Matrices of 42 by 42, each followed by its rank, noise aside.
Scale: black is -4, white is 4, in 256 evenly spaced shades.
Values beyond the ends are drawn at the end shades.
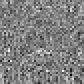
six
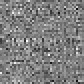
four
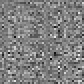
five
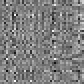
four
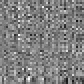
five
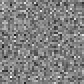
seven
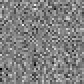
seven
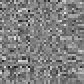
six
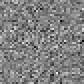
seven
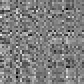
four
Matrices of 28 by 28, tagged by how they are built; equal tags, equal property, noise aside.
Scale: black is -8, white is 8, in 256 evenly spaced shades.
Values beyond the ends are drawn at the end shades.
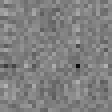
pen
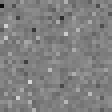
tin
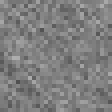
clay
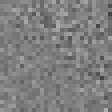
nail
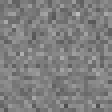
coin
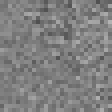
nail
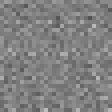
coin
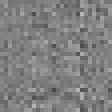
pen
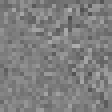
nail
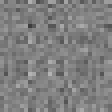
pen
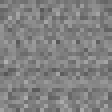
coin
